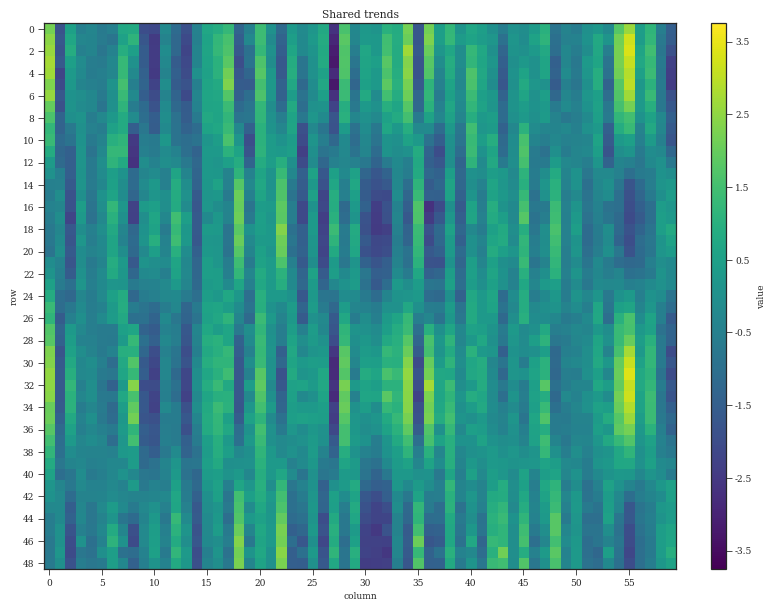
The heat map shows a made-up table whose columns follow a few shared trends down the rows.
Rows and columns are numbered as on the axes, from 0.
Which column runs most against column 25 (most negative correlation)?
40
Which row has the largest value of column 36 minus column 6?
32
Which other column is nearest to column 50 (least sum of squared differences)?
58
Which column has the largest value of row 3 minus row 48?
55
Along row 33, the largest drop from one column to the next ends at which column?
35
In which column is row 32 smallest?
27
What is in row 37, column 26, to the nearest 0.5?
0
